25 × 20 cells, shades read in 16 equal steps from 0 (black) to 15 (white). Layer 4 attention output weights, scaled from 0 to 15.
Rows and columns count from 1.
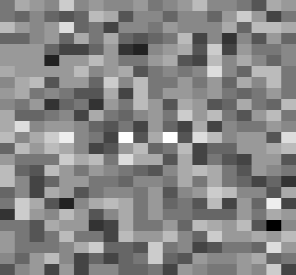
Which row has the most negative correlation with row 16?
20
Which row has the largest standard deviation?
13
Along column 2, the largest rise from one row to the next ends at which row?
12
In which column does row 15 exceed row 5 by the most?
9
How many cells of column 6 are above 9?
4
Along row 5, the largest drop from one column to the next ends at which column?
16
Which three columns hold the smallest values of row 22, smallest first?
8, 3, 14
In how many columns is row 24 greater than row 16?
6
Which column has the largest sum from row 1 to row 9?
15
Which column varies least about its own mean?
11
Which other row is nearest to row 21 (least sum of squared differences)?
18
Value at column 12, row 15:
5
